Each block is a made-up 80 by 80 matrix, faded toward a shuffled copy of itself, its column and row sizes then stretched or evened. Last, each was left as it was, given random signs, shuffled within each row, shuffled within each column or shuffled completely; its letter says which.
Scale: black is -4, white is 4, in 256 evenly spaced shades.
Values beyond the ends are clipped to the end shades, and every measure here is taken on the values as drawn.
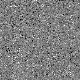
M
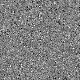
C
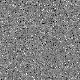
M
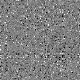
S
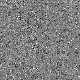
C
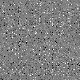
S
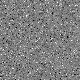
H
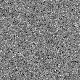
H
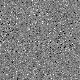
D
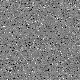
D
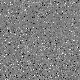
D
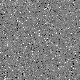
C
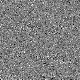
D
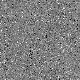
C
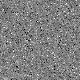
C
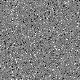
C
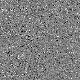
S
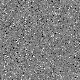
C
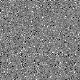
S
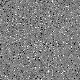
M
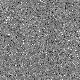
D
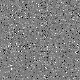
M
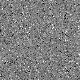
C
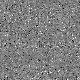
D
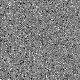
C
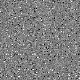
S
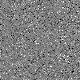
C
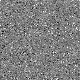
D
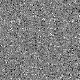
S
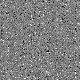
C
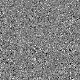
M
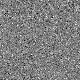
H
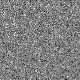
M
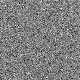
C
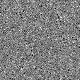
H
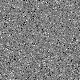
H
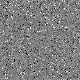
C
